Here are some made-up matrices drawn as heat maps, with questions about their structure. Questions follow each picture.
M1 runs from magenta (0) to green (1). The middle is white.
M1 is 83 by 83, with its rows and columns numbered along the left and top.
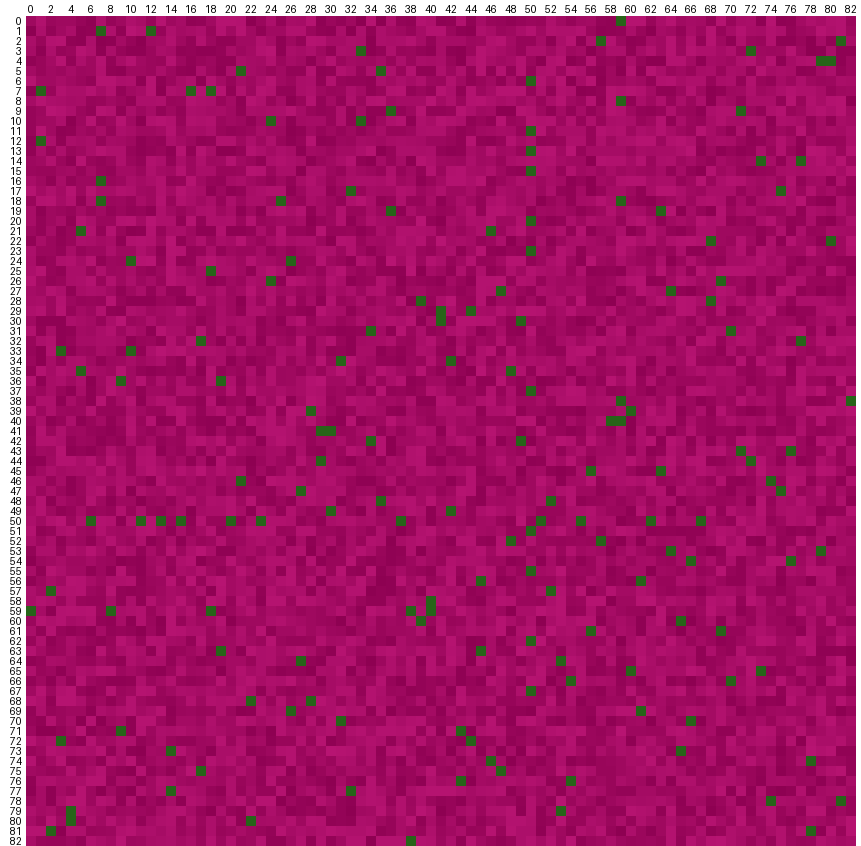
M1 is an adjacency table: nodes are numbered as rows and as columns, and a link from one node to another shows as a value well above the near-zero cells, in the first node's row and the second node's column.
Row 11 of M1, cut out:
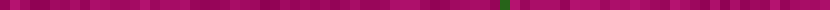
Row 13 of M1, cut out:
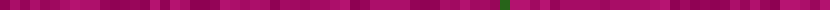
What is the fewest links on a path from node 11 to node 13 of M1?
2
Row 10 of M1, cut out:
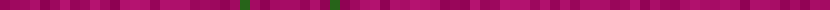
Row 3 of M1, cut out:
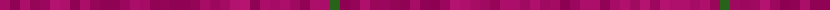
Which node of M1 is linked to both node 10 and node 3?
node 33
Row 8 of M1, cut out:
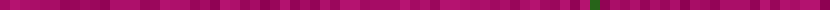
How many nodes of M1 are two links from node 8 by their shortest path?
4
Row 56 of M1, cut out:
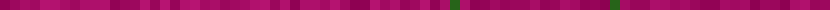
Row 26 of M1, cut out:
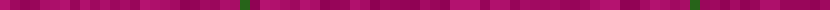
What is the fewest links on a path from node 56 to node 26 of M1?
3
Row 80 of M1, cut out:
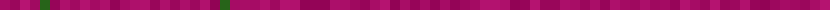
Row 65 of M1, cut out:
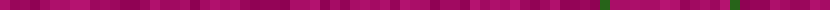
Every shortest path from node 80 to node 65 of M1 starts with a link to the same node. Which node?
node 22
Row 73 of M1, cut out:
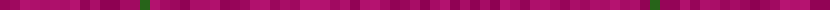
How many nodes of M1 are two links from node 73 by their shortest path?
2
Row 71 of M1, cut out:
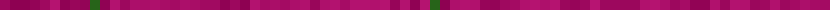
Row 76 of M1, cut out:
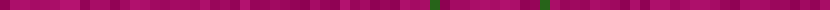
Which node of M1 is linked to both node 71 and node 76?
node 43
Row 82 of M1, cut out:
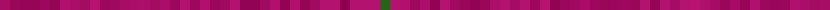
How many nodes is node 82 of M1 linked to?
1
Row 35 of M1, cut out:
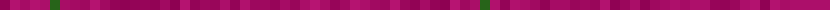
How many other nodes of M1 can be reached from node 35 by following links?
10
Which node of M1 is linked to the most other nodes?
node 50
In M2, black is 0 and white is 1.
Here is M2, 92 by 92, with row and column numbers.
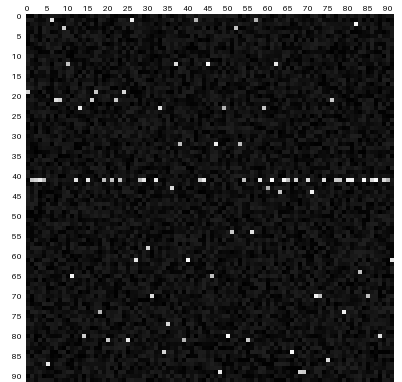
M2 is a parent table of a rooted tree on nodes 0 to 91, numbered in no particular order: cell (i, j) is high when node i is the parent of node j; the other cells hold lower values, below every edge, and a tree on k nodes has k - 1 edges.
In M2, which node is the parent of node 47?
32
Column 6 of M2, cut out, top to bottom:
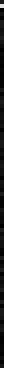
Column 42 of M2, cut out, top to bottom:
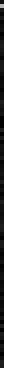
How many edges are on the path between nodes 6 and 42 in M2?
2
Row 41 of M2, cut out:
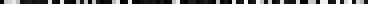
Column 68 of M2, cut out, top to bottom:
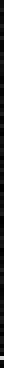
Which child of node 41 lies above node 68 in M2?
89
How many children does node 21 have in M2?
5
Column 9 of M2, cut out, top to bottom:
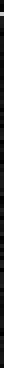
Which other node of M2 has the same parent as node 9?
52
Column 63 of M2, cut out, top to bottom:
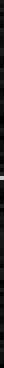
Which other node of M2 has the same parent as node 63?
71
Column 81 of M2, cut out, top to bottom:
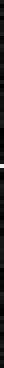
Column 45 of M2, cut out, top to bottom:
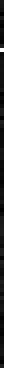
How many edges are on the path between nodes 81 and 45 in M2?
3
